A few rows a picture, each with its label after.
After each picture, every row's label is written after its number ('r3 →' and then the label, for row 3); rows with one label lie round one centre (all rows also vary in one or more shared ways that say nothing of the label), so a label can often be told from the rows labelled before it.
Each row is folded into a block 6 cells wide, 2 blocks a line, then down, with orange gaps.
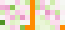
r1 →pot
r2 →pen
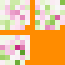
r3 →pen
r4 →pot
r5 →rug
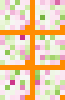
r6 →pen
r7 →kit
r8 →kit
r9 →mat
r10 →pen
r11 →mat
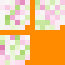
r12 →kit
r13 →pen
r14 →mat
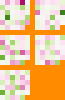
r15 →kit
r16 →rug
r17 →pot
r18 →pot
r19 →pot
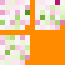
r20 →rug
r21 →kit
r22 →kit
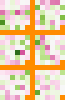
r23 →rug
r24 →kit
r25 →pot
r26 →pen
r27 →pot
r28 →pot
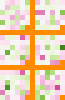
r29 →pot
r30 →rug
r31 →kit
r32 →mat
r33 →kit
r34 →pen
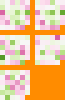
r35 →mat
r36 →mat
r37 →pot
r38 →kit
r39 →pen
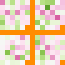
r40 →rug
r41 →pen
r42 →kit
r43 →pen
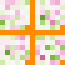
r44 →pot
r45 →kit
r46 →kit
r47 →mat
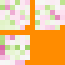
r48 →pen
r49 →pot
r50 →mat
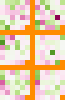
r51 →pen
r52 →pot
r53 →mat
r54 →pot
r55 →mat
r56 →mat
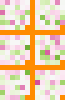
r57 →rug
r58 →kit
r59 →rug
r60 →kit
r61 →pot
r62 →rug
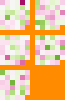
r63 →kit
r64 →pen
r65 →mat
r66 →mat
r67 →mat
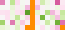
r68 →rug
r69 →kit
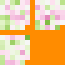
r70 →pen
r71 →pot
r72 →pot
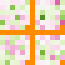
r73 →pot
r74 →kit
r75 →pen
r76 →kit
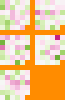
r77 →pen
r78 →rug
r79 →rug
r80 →kit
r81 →pen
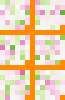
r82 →mat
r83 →rug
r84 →mat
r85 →pot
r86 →kit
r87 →pen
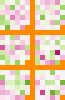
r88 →pen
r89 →kit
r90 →rug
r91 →pot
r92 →mat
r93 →mat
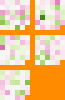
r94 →rug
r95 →kit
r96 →mat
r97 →pen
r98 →mat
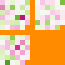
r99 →pot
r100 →pot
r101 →pen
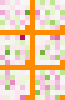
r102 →rug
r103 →mat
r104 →kit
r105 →kit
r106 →pen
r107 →pot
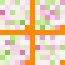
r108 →mat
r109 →pen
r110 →pen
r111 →rug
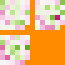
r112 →mat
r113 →pot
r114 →mat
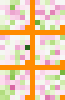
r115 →pen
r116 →rug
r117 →rug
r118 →pot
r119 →pen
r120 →pot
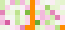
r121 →mat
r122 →pot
